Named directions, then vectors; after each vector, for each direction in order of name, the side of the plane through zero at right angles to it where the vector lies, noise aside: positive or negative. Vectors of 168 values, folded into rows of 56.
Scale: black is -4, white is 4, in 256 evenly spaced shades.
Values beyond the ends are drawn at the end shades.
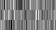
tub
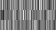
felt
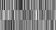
negative, positive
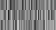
negative, negative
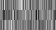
positive, negative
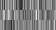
negative, positive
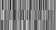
negative, negative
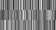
positive, negative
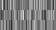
positive, positive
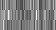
negative, positive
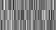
negative, negative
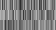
negative, positive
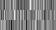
positive, positive
